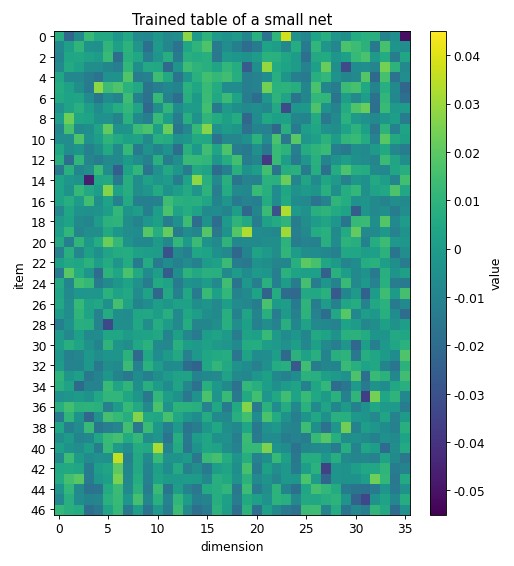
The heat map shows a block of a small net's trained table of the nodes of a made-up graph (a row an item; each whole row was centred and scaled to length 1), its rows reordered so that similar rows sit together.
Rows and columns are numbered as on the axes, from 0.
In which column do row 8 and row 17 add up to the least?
19
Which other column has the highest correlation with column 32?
25
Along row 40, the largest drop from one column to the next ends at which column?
11
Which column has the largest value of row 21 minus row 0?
35
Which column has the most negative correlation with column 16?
30
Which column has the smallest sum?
24
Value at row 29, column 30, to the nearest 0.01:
0.01
